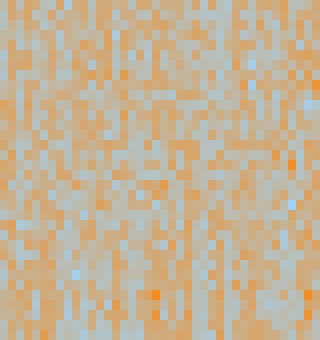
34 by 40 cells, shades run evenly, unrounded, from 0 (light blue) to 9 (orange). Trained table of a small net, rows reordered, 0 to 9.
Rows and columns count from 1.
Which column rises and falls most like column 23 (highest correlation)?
34
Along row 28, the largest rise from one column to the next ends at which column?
27
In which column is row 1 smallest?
9
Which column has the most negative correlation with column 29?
4
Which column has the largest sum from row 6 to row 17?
2
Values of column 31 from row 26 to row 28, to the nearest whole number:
6 3 3
